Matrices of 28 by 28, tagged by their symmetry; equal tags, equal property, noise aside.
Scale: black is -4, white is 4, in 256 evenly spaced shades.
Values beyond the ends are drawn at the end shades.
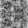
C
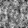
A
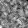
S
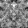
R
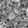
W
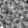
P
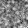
S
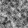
W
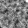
W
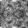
C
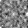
C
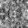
C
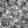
W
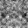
R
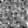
P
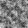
W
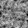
A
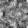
C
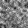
S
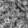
W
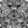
R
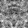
R
